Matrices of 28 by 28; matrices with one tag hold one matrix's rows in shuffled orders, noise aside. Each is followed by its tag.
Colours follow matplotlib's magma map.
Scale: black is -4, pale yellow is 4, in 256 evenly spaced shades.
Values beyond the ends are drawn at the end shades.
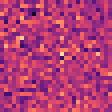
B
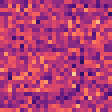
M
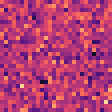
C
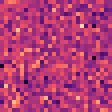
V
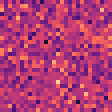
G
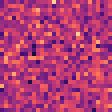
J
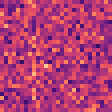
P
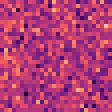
V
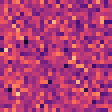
V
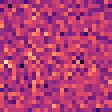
P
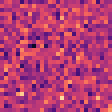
B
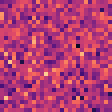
P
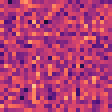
P
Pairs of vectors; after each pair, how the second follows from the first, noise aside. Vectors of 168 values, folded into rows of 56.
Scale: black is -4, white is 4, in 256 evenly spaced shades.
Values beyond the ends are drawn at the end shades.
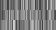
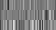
partly zeroed.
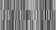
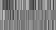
wrapped around, negated, partly zeroed.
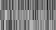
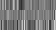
wrapped around, negated, partly zeroed.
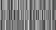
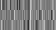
negated, partly zeroed.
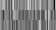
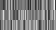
negated.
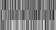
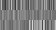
partly zeroed.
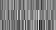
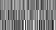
copied.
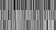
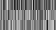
copied.
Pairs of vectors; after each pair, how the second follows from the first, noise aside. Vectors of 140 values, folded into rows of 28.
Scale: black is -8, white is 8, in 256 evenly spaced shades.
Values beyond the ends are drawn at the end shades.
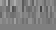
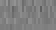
shrunk.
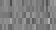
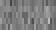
sign-scrambled.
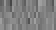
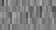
wrapped around.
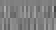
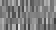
wrapped around, negated, scaled up.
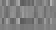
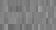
wrapped around, shrunk.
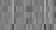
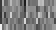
wrapped around, negated, scaled up.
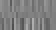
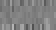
negated, partly zeroed.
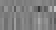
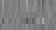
wrapped around, shrunk.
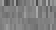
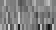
reversed, scaled up.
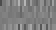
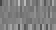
copied.
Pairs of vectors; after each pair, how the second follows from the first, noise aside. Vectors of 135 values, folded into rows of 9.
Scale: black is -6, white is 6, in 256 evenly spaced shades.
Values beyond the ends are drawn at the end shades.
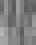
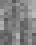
reversed.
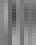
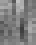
reversed.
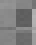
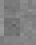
reversed, shrunk.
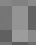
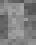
reversed.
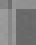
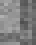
wrapped around, negated.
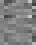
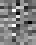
wrapped around, scaled up.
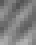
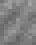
reversed, shrunk.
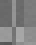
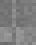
shrunk.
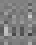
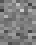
shuffled.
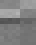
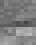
reversed.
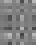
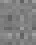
shrunk.
